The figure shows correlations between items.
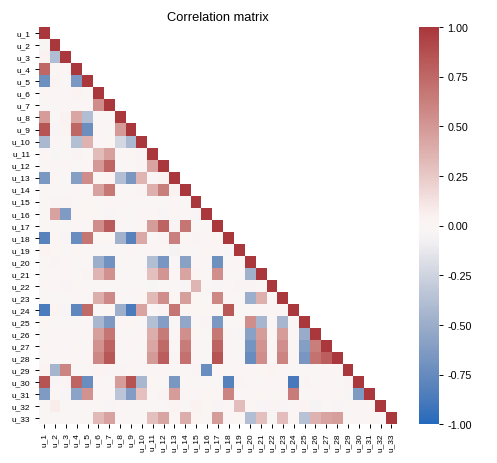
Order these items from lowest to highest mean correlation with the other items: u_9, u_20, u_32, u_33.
u_20, u_9, u_32, u_33
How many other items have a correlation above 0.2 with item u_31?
5
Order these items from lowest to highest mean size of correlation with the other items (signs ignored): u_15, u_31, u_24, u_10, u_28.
u_15, u_10, u_31, u_24, u_28
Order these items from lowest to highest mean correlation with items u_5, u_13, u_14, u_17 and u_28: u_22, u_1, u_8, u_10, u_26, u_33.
u_1, u_8, u_22, u_10, u_33, u_26
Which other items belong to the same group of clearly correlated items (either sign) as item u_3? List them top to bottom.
u_2, u_16, u_29
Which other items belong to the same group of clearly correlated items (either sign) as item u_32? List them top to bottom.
u_19
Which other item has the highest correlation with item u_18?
u_24
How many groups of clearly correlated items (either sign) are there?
5
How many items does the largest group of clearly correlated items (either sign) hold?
14
